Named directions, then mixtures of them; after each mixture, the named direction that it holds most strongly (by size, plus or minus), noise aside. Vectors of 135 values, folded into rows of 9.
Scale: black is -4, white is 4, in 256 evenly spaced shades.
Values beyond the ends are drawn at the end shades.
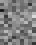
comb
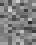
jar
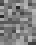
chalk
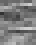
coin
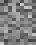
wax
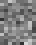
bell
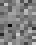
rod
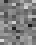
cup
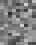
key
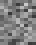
key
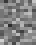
key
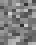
key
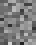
bell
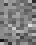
cup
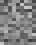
wax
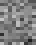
bell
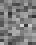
key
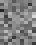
comb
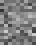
comb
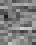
coin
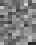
key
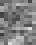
coin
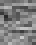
coin
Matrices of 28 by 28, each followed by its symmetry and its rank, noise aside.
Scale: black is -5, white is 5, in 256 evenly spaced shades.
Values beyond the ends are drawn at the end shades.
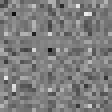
symmetric, rank four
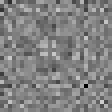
symmetric, rank four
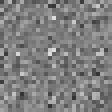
symmetric, rank four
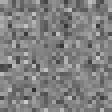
no symmetry, rank five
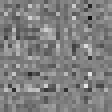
no symmetry, rank three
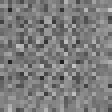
symmetric, rank three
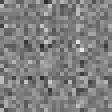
no symmetry, rank four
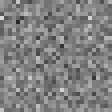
symmetric, rank five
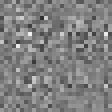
no symmetry, rank four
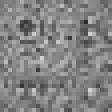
symmetric, rank five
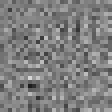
no symmetry, rank five
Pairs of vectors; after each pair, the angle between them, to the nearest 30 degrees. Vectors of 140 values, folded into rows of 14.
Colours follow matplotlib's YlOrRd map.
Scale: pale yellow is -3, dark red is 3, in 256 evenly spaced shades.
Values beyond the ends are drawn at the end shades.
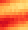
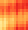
150 degrees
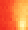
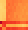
90 degrees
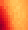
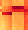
120 degrees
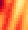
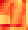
60 degrees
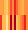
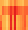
30 degrees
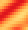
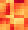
60 degrees
